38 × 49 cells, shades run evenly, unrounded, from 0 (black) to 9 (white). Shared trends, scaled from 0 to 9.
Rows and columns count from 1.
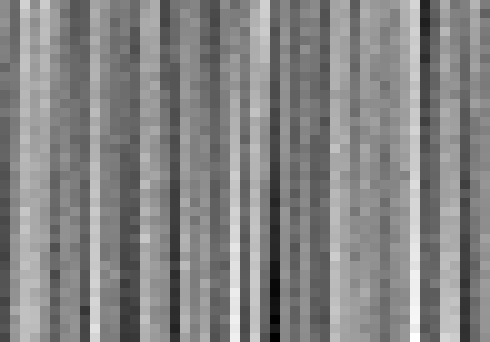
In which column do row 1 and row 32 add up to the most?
42
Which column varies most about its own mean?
24
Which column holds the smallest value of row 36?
28
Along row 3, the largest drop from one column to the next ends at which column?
43
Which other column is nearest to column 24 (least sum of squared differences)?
10
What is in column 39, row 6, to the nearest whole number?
5
